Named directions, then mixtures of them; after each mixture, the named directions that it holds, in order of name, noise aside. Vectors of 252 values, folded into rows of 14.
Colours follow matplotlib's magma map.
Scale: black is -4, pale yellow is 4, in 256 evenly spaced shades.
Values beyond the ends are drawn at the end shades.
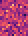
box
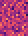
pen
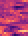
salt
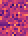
box, pen.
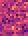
pen, salt.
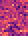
box, salt.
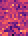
box, salt.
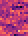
box, salt.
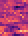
salt.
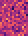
pen.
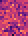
box, salt.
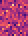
box.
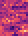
pen, salt.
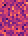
pen.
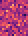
box.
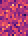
box.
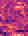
pen, salt.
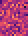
box, pen.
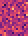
pen.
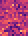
box, salt.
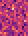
box, pen.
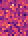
box.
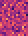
pen.
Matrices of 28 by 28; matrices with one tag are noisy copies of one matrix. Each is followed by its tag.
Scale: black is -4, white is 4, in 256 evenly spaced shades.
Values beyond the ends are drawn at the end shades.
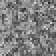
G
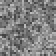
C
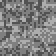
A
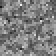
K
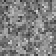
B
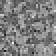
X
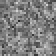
B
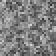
G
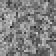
G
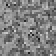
G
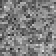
X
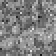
A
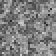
X
